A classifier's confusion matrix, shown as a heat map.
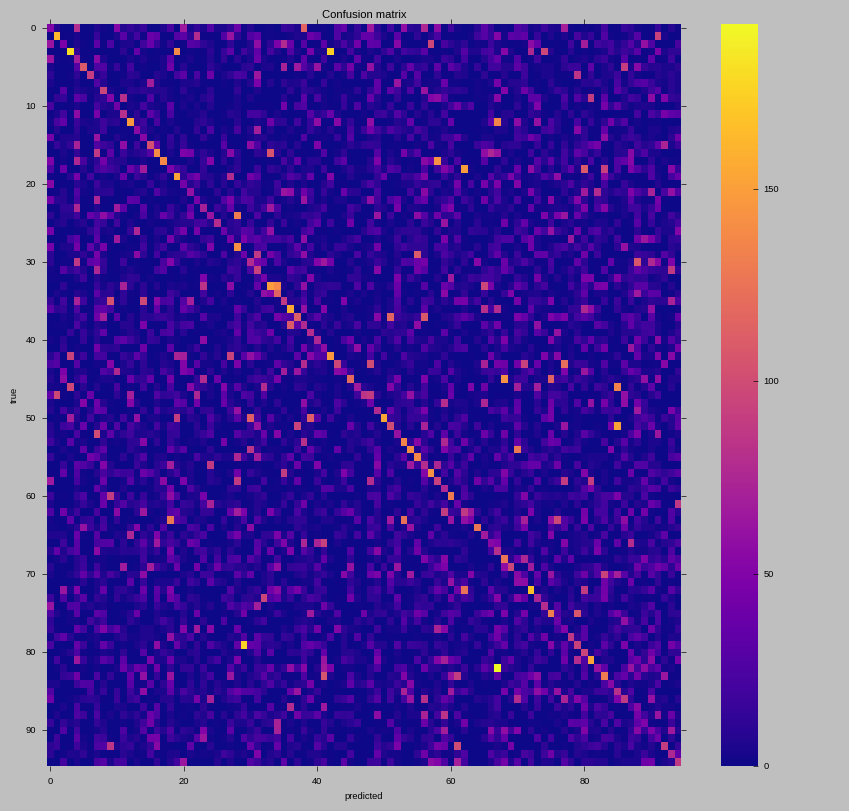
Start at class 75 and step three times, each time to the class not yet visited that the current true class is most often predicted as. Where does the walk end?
55
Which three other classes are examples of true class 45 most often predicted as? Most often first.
68, 75, 23
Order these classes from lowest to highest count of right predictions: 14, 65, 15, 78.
14, 65, 78, 15
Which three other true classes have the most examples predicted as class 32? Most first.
73, 46, 34
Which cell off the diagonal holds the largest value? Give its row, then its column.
82, 67
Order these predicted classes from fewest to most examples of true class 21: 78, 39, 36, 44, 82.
78, 39, 44, 36, 82
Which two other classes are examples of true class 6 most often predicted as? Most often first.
79, 31
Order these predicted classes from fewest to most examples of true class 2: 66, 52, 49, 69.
69, 66, 49, 52
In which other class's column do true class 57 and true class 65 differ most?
35
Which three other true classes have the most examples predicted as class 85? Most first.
51, 46, 70
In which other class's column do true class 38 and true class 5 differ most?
36
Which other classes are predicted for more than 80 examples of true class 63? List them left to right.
18, 53, 76
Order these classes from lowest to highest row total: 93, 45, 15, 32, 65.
93, 32, 65, 15, 45
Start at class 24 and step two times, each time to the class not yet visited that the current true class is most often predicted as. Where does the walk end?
86
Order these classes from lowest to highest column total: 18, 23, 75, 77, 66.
23, 66, 77, 75, 18
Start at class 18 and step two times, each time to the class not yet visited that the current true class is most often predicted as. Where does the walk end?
59
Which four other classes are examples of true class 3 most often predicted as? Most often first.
42, 19, 74, 72
